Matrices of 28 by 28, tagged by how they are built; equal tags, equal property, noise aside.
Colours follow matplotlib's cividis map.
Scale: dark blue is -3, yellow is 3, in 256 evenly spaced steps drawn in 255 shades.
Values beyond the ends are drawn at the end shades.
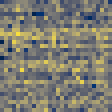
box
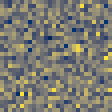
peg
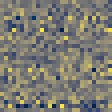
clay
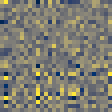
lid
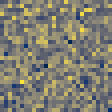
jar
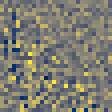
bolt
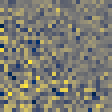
bolt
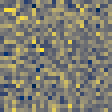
box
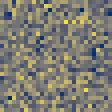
jar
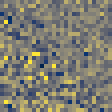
bolt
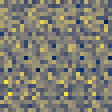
peg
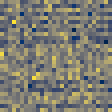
box
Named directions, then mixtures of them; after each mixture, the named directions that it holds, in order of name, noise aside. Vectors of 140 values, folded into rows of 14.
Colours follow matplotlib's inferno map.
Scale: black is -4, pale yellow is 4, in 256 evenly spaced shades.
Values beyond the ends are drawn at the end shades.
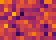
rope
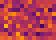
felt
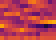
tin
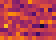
felt, tin.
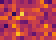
rope.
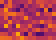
felt.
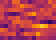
felt, tin.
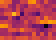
rope, tin.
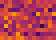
felt.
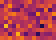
felt.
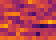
felt, tin.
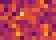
rope.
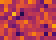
rope.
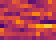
tin.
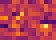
rope, tin.
